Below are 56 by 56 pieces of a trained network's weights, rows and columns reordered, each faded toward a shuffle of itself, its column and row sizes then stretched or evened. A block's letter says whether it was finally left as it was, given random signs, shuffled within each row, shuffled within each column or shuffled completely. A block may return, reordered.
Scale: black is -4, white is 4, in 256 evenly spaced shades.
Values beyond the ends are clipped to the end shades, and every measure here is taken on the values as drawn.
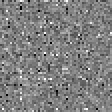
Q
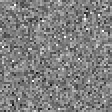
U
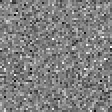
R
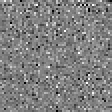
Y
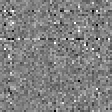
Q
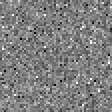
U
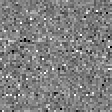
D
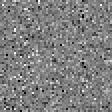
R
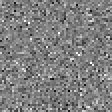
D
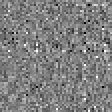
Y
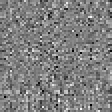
Y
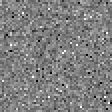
U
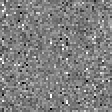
R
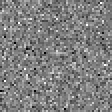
U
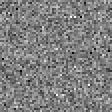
U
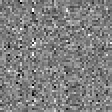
Y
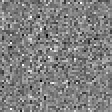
Q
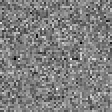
Q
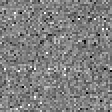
D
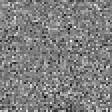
Q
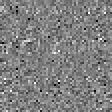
Y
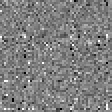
Y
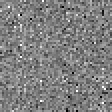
R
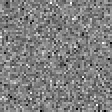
U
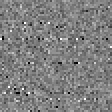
D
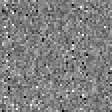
R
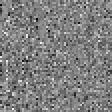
R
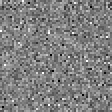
D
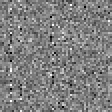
R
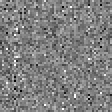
R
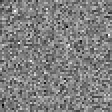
R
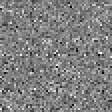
D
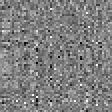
Y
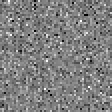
U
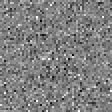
U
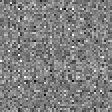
Y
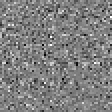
Y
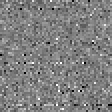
D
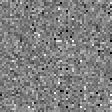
R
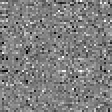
Y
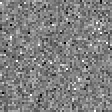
U
